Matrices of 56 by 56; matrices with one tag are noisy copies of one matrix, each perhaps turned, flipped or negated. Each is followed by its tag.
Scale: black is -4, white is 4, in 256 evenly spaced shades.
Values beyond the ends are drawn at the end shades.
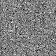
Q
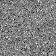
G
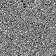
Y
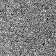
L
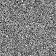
Y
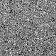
L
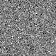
G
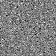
Q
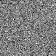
G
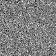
Y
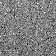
L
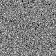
Y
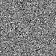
Q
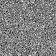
Y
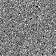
G
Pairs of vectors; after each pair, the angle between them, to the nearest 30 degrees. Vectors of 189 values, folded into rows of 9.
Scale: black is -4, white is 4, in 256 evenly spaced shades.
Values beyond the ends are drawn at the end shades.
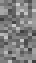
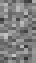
60 degrees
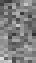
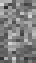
150 degrees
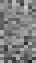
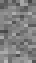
120 degrees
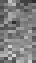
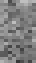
150 degrees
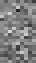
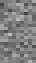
90 degrees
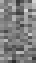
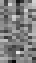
30 degrees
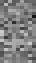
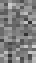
120 degrees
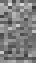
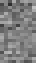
150 degrees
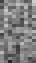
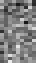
150 degrees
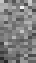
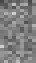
120 degrees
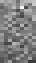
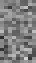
90 degrees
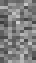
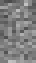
30 degrees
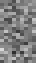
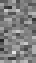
150 degrees
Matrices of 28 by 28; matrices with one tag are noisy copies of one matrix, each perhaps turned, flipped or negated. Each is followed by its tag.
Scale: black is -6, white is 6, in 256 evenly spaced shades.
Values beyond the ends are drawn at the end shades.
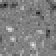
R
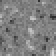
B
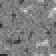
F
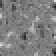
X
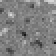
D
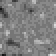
F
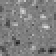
R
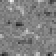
X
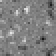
R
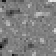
F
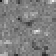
X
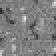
X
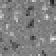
B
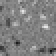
R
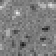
R
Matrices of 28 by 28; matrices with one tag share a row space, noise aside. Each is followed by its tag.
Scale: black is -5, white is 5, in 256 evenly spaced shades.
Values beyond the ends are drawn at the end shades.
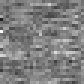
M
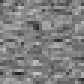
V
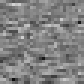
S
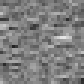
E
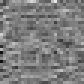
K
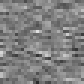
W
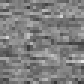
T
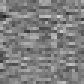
K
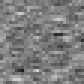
V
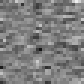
W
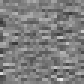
K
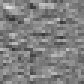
S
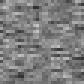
V
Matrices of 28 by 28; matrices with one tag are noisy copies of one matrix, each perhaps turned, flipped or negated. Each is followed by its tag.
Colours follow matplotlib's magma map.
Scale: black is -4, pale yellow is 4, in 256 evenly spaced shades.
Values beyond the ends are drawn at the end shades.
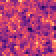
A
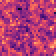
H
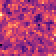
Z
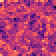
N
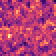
H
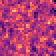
H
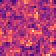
N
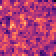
N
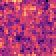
Z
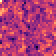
H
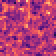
A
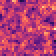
A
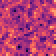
H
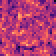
N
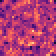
N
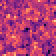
A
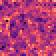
N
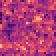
Z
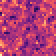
H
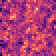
H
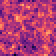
Z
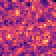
H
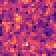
Z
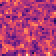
A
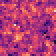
Z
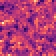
A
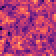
A
